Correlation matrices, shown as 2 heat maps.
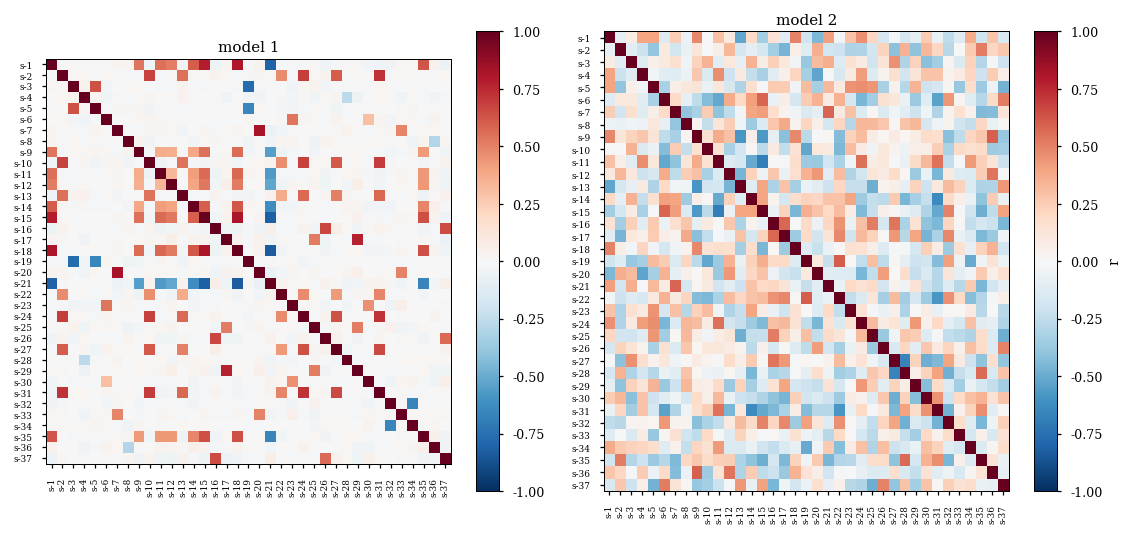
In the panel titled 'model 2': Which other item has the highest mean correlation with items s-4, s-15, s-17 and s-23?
s-32
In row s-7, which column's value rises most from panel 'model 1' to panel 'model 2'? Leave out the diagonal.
s-21
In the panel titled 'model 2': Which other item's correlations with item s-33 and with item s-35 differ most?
s-28
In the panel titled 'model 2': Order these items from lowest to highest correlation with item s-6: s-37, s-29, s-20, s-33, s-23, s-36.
s-29, s-23, s-33, s-36, s-20, s-37
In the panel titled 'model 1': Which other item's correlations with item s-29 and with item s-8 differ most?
s-17
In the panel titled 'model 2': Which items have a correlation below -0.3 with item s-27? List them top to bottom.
s-2, s-28, s-30, s-31, s-35, s-37
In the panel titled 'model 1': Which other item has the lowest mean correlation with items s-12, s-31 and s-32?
s-34
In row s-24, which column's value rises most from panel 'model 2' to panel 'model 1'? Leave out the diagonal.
s-2
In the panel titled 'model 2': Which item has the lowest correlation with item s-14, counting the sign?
s-31
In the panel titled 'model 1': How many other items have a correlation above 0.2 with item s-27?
6
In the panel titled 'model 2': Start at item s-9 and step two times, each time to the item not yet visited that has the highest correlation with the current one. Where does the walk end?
s-12
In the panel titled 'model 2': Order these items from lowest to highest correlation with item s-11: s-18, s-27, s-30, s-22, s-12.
s-22, s-12, s-27, s-18, s-30
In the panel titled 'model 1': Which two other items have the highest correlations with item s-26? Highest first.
s-16, s-37
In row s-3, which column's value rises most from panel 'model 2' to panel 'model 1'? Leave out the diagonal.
s-5
